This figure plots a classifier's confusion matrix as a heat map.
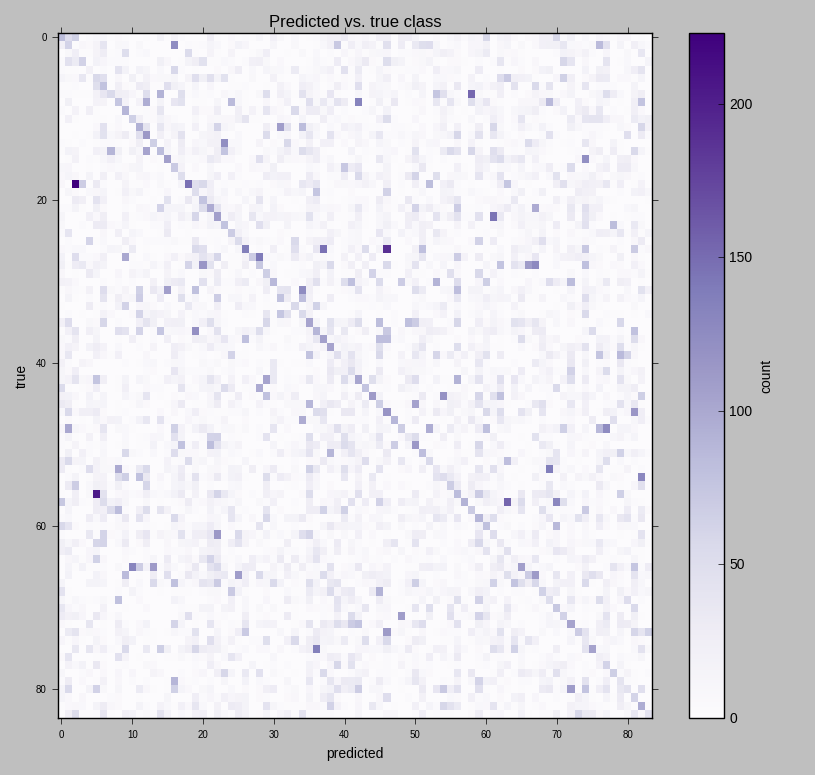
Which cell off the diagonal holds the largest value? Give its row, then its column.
18, 2
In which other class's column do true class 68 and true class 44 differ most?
54
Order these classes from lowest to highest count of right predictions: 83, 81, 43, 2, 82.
2, 83, 81, 43, 82
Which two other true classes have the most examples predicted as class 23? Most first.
13, 14
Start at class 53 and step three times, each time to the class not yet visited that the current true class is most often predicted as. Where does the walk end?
42
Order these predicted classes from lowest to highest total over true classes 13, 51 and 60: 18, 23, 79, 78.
18, 78, 79, 23
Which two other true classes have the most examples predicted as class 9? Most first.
27, 66
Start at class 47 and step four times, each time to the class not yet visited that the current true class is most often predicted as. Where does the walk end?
74
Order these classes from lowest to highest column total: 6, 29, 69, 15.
15, 69, 29, 6
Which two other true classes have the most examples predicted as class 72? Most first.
80, 30
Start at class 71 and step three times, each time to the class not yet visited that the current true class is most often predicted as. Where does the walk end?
39
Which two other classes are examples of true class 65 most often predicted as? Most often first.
10, 13
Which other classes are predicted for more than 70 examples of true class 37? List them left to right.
26, 45, 46
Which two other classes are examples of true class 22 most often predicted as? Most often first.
61, 19
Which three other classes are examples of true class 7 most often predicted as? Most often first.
58, 14, 53
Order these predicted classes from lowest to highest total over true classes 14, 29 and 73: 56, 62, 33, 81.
33, 56, 62, 81
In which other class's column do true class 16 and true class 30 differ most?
53
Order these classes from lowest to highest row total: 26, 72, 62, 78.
78, 62, 72, 26
